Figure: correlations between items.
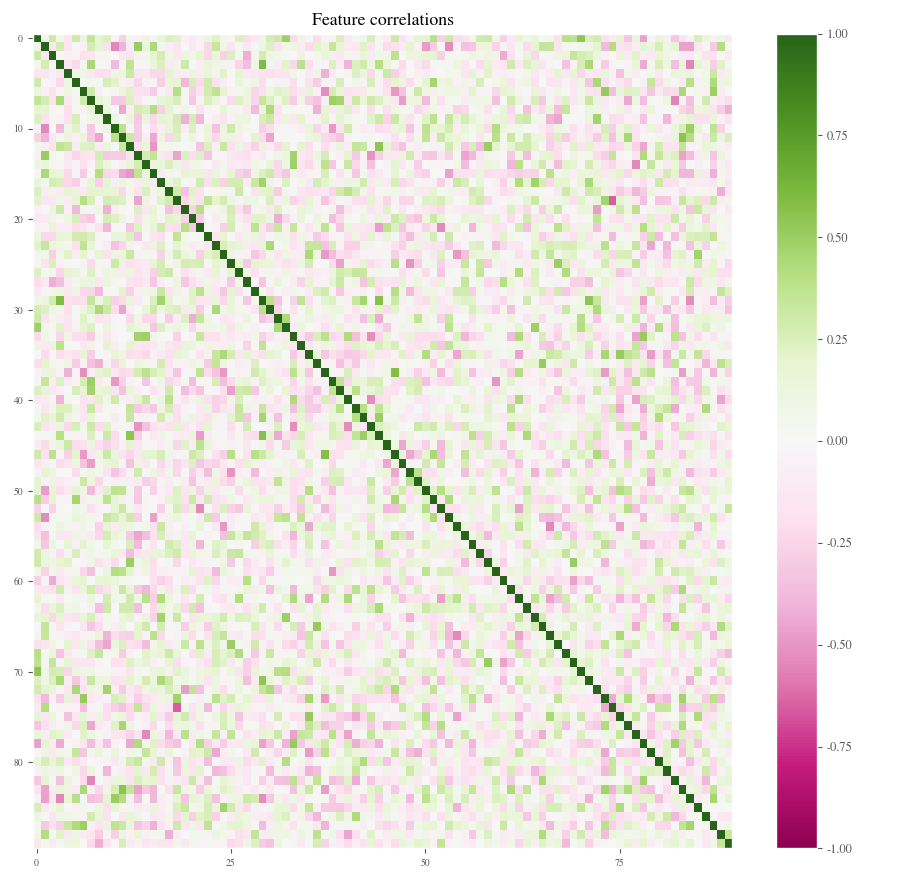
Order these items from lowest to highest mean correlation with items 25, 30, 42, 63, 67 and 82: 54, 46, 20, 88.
54, 88, 46, 20
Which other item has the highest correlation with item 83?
11
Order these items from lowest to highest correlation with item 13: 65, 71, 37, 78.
71, 65, 37, 78
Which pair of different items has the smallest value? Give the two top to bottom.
18, 74
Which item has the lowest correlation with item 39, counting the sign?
25
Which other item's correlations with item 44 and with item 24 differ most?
29
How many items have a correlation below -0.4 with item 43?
3
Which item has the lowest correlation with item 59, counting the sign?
38
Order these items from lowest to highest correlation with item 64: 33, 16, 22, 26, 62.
33, 22, 26, 62, 16
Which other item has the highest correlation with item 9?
72
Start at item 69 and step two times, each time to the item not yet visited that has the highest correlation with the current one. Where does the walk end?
12
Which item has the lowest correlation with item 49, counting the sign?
79
